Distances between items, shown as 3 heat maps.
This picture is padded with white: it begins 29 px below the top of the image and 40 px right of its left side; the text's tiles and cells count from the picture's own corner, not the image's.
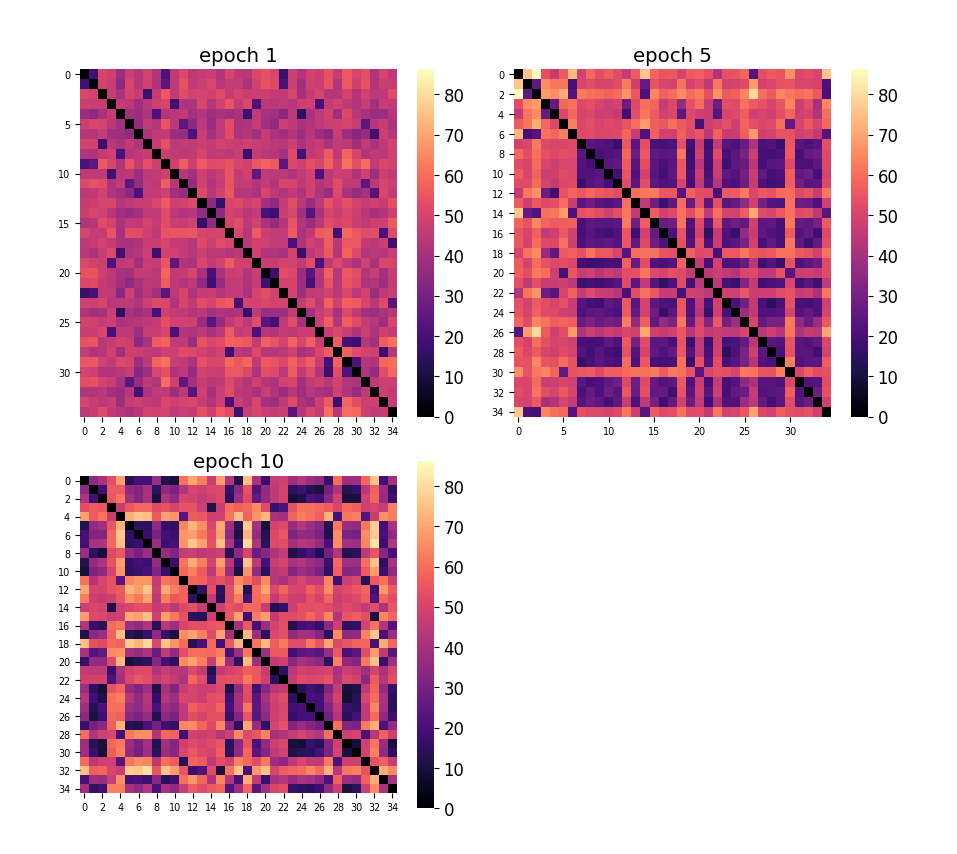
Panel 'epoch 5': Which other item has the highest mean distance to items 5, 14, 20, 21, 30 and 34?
0
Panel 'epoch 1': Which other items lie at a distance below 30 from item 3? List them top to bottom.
10, 19, 26
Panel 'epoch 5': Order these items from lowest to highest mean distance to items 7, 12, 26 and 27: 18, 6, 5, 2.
18, 5, 6, 2
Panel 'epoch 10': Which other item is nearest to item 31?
11
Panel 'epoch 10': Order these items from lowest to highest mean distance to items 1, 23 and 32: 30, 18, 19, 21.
30, 19, 18, 21
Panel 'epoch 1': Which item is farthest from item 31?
9
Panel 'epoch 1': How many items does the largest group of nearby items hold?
4
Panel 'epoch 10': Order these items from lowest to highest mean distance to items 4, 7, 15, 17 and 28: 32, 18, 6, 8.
8, 6, 32, 18
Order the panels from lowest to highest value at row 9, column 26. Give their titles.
epoch 10, epoch 5, epoch 1
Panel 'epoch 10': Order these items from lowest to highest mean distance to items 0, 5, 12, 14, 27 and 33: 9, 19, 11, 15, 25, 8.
9, 8, 25, 19, 15, 11
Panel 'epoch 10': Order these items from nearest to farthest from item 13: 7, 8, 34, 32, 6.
32, 8, 34, 6, 7
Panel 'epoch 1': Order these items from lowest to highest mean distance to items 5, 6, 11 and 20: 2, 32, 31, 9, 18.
31, 32, 18, 2, 9
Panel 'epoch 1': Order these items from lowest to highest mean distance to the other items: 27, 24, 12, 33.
24, 12, 33, 27
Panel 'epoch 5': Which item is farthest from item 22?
2
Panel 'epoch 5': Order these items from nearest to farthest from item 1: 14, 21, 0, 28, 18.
14, 21, 28, 18, 0
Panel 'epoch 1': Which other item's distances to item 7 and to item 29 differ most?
2
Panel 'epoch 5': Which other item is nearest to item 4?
12
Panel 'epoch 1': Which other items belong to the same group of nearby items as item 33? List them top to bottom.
16, 28
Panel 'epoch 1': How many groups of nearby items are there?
11
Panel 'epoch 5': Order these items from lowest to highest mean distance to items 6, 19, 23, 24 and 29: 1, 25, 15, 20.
15, 25, 1, 20
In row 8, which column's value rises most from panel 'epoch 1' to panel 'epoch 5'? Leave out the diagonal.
18
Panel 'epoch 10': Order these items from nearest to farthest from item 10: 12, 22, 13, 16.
16, 22, 13, 12
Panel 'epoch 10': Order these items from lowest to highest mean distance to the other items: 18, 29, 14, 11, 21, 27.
29, 27, 21, 14, 11, 18
